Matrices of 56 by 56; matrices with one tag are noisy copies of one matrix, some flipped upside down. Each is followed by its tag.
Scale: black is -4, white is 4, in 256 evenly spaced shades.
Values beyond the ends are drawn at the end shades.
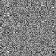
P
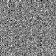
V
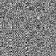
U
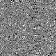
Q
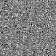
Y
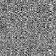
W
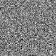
W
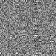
Q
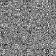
Y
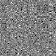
W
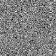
W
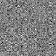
W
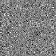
P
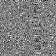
Q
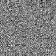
V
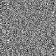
P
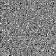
P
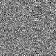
Q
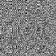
U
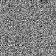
V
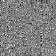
V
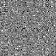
Y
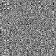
P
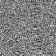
Q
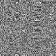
Q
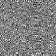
Q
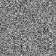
W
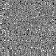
P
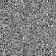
Y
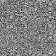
W
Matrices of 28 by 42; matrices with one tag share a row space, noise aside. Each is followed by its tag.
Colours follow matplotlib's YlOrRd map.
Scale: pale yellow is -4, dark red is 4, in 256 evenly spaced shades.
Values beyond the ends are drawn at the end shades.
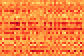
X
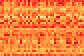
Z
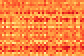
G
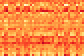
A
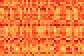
Z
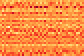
G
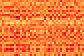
X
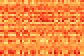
A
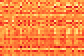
Z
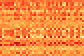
X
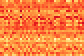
Z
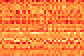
X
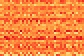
Z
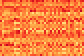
X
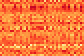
X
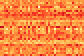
Z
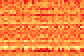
A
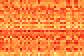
Z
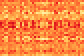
A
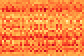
G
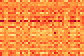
A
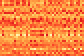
X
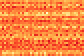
G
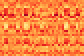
A
